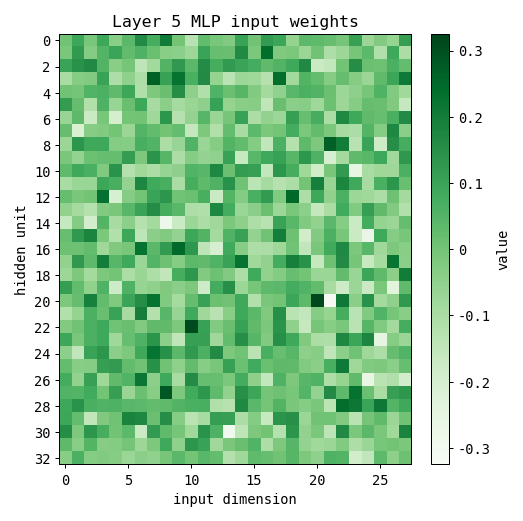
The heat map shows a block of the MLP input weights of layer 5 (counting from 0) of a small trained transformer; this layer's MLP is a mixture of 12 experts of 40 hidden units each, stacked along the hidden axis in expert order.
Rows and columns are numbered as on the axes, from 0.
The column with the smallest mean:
21
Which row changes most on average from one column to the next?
20
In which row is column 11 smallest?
19
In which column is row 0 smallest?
10
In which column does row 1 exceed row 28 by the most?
16
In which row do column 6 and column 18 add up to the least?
3
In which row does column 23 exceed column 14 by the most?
9
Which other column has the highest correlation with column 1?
14
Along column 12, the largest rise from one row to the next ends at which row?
13
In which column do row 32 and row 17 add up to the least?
24
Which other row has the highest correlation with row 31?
22
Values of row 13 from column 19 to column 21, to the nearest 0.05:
-0.05 -0.15 -0.1
